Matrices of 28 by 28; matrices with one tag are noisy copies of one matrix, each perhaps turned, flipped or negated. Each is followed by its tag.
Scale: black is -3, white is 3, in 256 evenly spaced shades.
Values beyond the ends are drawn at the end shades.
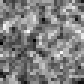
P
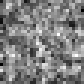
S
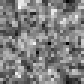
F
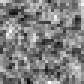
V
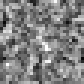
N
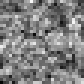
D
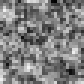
V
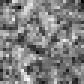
P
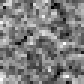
P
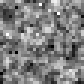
V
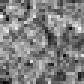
P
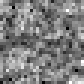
D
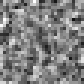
N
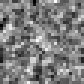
N
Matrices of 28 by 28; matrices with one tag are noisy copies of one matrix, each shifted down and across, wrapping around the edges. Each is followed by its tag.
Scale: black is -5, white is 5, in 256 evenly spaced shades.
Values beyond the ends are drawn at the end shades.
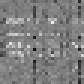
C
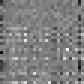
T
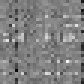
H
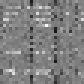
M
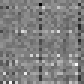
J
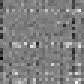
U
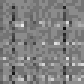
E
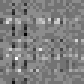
U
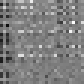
T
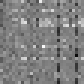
H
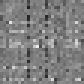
H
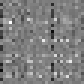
E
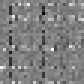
E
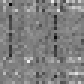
C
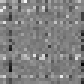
U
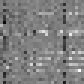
M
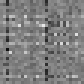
J
